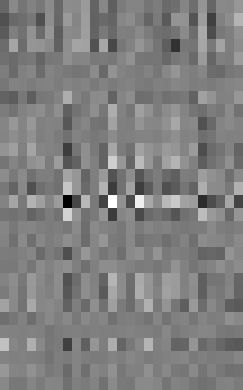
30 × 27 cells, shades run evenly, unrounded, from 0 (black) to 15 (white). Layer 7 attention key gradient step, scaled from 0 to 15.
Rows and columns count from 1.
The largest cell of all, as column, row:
13, 16
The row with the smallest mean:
2
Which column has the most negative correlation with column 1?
27
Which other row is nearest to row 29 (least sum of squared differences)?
18
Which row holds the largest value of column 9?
4
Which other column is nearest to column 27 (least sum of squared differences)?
15
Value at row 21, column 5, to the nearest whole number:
8
